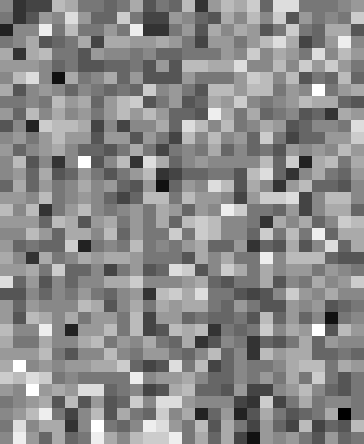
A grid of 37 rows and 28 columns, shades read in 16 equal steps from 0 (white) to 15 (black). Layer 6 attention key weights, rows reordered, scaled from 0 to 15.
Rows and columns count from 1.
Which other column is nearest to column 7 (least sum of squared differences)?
10
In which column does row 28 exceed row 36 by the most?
12
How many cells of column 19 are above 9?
7
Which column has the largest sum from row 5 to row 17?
14
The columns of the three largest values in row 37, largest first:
20, 19, 25
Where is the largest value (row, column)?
35, 27
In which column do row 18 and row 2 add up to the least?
18
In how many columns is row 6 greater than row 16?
14
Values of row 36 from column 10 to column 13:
9 7 1 2
